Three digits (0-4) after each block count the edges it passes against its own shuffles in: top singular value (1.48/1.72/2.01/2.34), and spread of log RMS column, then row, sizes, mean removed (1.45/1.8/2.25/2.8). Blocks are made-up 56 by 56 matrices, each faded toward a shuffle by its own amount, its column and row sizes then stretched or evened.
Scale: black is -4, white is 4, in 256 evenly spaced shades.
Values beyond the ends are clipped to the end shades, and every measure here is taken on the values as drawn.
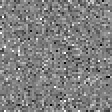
2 1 1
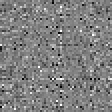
2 2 2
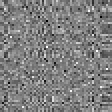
4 2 0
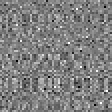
4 0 1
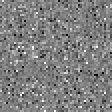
1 1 1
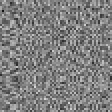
4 1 0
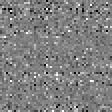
1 1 3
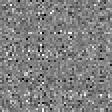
2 1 2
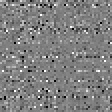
3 1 4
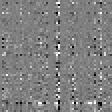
3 4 3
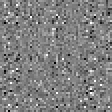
3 2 1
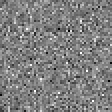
2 0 0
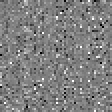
1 2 0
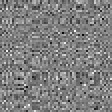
4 0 1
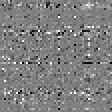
2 2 4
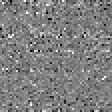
2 0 2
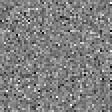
0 1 1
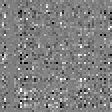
2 4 3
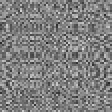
4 2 1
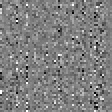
0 4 0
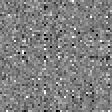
1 2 1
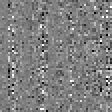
2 4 0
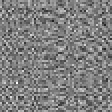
4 1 2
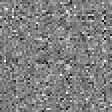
1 3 1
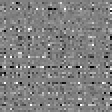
2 3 4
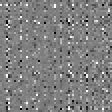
3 4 2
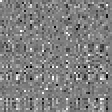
4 3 2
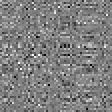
4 1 2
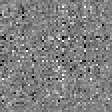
2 2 2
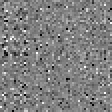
2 3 0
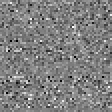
0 0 3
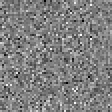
1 1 0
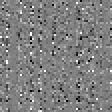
0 4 0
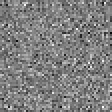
1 1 2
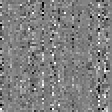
2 4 0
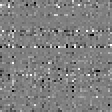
1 1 4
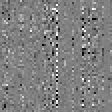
3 4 0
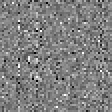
2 2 1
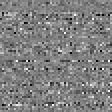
0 1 4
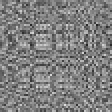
4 1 2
